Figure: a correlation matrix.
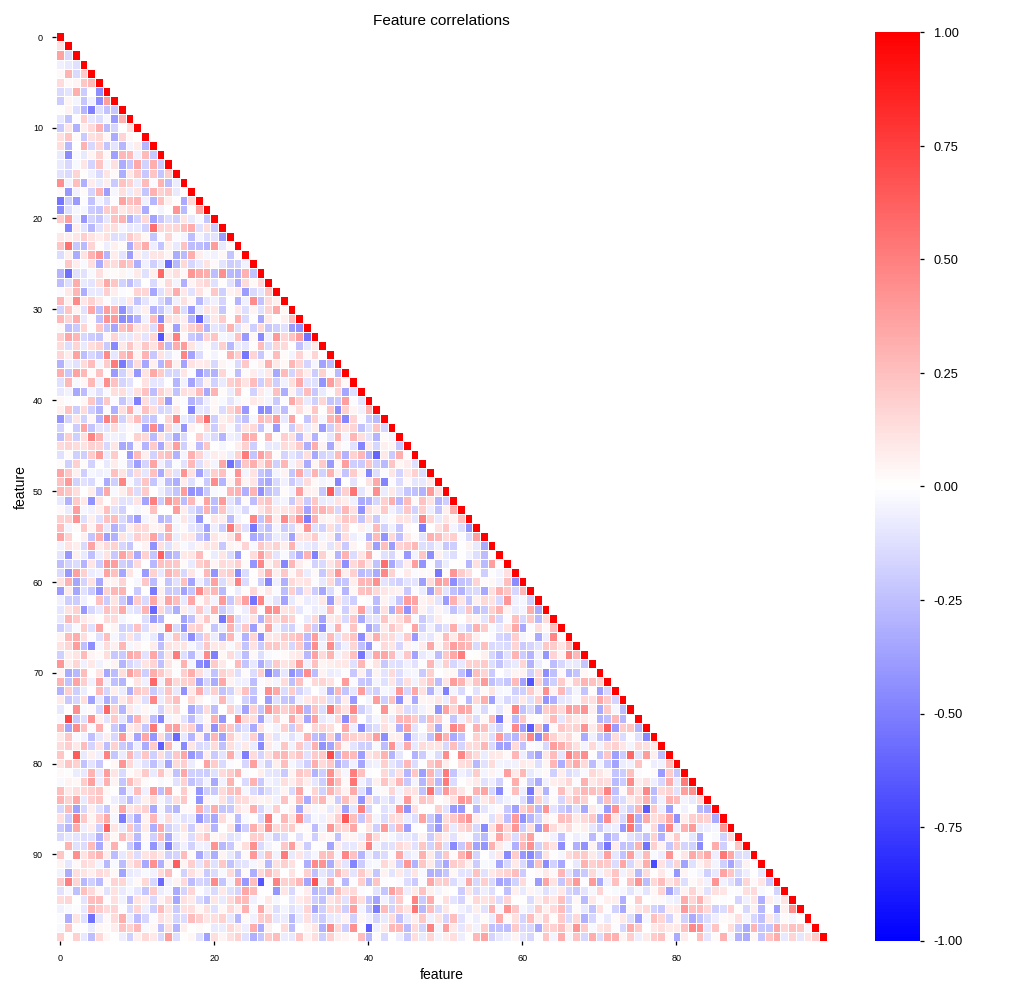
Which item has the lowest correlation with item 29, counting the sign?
58
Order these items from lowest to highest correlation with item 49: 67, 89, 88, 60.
67, 88, 89, 60
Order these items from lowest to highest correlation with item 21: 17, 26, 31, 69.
69, 31, 17, 26
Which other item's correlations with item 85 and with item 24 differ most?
93
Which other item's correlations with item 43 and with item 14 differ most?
25
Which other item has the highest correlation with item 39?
85
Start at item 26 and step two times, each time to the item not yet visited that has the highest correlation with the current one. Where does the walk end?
57
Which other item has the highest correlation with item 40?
89
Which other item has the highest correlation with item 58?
42
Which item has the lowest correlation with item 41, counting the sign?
46
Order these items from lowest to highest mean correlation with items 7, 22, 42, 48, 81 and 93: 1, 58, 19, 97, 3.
3, 97, 19, 1, 58
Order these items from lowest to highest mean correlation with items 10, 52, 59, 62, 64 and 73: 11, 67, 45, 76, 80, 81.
11, 81, 80, 67, 45, 76
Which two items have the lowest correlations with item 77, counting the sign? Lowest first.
91, 15
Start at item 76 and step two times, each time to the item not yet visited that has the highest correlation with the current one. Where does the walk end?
12
